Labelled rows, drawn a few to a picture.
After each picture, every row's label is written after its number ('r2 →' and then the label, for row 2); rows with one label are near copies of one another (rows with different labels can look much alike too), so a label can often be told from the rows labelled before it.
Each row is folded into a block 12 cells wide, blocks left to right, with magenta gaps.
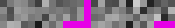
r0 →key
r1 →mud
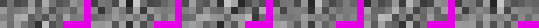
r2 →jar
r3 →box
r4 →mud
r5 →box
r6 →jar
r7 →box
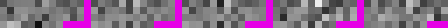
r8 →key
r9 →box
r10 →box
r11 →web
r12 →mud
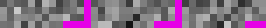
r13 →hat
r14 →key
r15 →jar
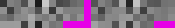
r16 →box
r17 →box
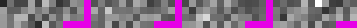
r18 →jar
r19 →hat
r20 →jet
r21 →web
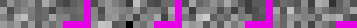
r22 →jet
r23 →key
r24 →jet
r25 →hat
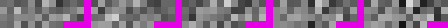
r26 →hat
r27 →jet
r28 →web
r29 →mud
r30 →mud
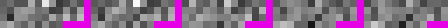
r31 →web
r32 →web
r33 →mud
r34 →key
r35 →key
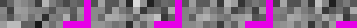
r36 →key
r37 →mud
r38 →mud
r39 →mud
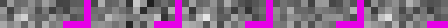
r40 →jet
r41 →mud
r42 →jet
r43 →hat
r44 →jet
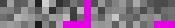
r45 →mud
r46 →jet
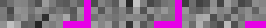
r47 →key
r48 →box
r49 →jar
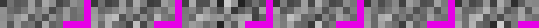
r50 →jar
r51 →jar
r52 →mud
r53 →jar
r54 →jar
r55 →jar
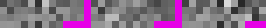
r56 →box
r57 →jet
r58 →mud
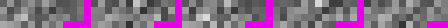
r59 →jet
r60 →mud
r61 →jet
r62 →web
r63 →jar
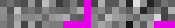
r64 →hat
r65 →mud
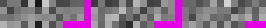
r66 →box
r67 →jar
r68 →web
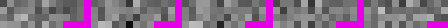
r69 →jet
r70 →key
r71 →key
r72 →box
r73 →hat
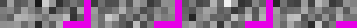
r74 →mud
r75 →jar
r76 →web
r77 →jar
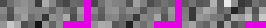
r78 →key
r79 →key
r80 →web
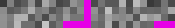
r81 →jar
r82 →hat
